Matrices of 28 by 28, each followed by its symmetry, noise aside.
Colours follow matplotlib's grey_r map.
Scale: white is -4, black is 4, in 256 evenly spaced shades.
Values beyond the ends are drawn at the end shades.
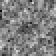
same after a half turn.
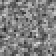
antisymmetric.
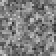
mirrored top to bottom.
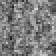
mirrored top to bottom.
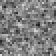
same after a half turn.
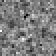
same after a half turn.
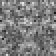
mirrored left to right.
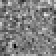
antisymmetric.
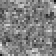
same after a half turn.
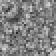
symmetric.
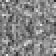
mirrored top to bottom.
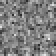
antisymmetric.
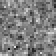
antisymmetric.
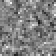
no symmetry.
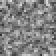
same after a half turn.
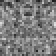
mirrored left to right.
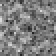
mirrored top to bottom.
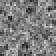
same after a half turn.
